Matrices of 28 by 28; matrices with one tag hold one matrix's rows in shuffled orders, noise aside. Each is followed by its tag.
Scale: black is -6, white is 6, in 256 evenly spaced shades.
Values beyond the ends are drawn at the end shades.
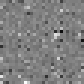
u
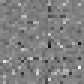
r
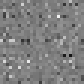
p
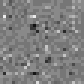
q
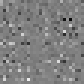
p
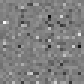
r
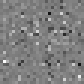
r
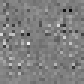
p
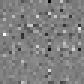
r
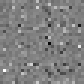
r
